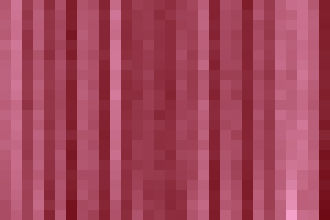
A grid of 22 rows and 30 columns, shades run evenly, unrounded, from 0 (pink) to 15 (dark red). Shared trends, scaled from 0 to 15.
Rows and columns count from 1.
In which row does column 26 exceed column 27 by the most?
22
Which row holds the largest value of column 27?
8
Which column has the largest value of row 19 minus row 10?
11
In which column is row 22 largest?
30
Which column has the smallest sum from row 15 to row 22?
27
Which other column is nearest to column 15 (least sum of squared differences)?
12
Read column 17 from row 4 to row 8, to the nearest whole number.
9 9 8 9 9
